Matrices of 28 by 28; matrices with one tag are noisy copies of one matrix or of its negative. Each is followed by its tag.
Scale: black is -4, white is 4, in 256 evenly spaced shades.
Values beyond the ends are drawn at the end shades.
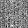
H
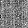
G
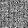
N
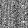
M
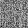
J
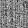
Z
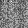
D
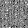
N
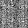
M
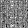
H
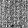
H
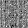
H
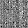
J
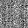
M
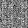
M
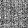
G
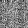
D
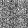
D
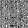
H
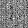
Z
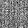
N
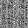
M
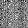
D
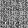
J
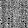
M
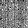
D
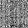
H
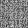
H
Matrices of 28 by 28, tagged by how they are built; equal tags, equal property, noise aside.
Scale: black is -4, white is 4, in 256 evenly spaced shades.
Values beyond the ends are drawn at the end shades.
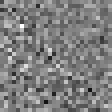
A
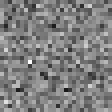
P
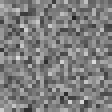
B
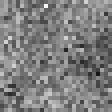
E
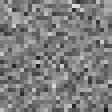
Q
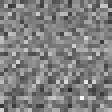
P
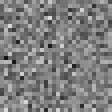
P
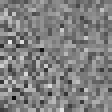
A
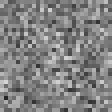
P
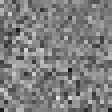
A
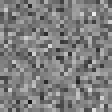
B
